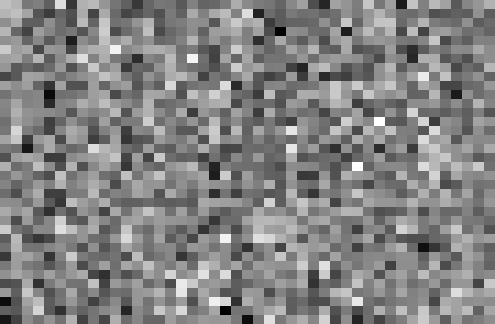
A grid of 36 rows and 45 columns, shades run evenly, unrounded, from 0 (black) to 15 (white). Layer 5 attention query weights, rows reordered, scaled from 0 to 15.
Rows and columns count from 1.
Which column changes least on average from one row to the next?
43
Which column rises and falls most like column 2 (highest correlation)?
8
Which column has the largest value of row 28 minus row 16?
12
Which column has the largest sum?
40
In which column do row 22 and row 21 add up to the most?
9
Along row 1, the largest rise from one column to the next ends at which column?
38
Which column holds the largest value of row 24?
14
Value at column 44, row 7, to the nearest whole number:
8
